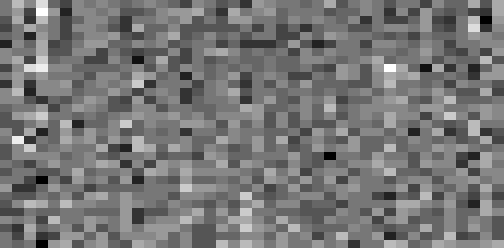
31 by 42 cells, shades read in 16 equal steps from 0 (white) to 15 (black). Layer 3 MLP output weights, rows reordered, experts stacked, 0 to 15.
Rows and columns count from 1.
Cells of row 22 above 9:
8
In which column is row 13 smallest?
38
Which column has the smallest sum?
4
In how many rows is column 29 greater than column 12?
15
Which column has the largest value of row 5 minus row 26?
3
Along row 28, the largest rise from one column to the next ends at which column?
12
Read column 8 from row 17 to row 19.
6 6 8
